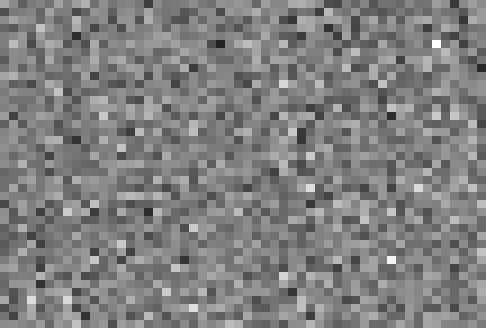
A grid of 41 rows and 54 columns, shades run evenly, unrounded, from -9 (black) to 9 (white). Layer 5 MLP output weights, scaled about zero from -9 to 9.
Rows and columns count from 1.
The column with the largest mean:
49
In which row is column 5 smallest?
36
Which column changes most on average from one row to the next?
35
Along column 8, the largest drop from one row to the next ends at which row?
28
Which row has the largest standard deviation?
6
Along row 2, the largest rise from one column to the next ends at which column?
37
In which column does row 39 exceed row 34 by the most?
22
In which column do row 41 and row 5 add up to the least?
38
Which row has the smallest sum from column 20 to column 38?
10
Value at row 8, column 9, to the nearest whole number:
-1
